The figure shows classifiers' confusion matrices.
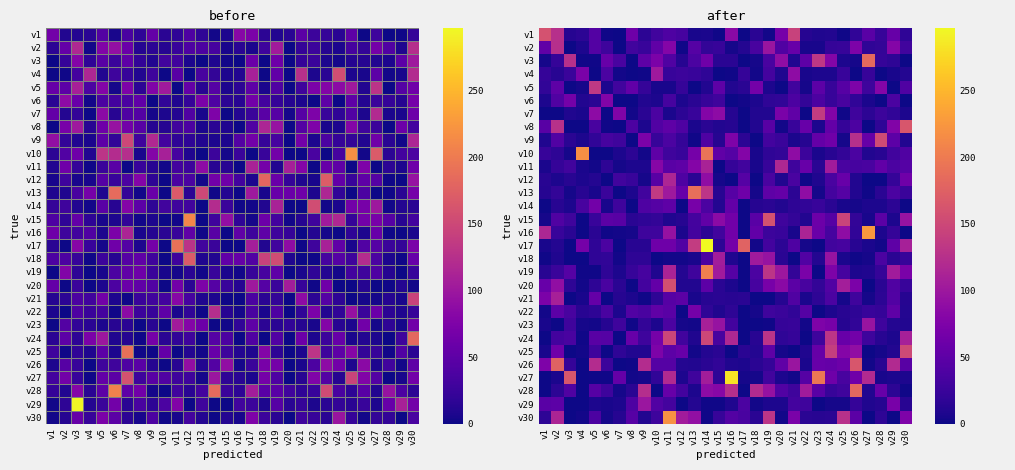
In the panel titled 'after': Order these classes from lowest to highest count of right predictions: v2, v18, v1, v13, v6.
v6, v18, v2, v1, v13
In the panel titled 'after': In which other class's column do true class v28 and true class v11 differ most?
v26
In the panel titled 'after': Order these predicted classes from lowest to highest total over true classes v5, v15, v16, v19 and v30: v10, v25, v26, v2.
v10, v26, v2, v25
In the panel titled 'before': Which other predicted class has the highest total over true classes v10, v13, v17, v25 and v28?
v6
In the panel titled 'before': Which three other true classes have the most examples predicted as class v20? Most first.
v11, v17, v13
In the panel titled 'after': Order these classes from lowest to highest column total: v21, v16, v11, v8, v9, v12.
v8, v12, v9, v21, v16, v11
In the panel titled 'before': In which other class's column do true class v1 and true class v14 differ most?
v22
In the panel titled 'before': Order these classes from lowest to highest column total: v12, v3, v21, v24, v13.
v13, v21, v24, v12, v3
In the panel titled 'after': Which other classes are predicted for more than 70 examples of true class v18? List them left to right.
v15, v19, v24
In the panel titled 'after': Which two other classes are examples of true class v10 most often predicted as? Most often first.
v4, v14
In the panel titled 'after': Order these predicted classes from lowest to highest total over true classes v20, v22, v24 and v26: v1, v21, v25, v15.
v15, v1, v21, v25
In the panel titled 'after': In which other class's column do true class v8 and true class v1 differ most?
v30
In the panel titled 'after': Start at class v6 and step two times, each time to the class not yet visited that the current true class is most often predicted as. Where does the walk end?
v27
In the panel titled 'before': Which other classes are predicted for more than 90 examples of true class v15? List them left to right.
v12, v23, v24
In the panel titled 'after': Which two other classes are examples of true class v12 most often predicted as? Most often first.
v11, v14
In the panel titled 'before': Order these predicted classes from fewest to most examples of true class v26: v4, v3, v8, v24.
v4, v3, v8, v24
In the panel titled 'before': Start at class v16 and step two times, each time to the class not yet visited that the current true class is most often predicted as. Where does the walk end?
v27
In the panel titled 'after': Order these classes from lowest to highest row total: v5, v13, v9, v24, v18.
v18, v5, v9, v13, v24
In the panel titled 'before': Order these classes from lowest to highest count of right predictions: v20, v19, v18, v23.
v19, v23, v20, v18
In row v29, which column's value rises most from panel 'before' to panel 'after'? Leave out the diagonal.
v9
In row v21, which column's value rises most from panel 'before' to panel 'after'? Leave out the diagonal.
v2
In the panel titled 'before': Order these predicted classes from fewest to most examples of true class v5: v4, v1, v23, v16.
v16, v4, v1, v23
